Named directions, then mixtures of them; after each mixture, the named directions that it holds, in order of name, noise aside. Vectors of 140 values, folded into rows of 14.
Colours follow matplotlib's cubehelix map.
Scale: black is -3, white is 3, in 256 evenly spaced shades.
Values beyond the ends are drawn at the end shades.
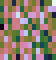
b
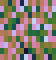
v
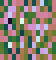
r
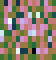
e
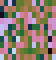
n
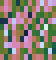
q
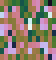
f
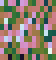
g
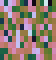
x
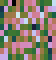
b, n.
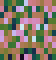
e, g, v.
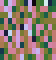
x.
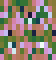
f, q.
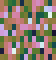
f, q, v.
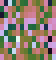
n, x.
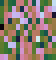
b, r.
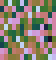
n, v.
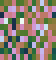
e, r, v.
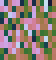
v, x.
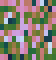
g, r.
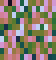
n, v.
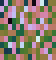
r.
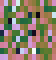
e.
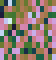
e, n.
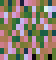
b, f, v.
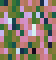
e.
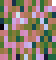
b, q.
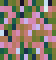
e, v, x.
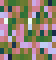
f, g.
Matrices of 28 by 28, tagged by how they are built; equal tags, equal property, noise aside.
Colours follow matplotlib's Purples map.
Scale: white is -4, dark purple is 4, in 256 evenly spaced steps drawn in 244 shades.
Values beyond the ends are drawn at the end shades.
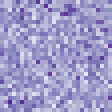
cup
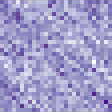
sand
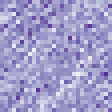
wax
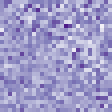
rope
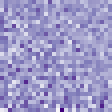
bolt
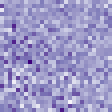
bolt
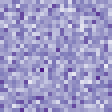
cup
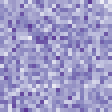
cup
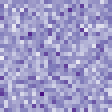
cup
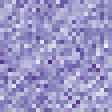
wax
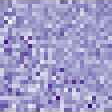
bolt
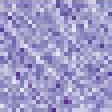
sand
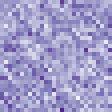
sand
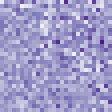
rope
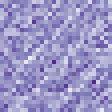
wax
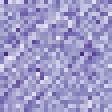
wax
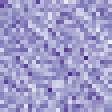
sand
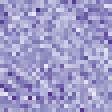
sand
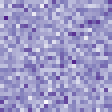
cup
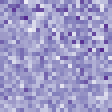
rope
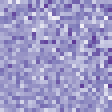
rope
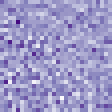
bolt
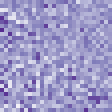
bolt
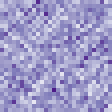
wax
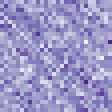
sand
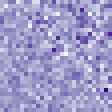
rope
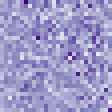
rope
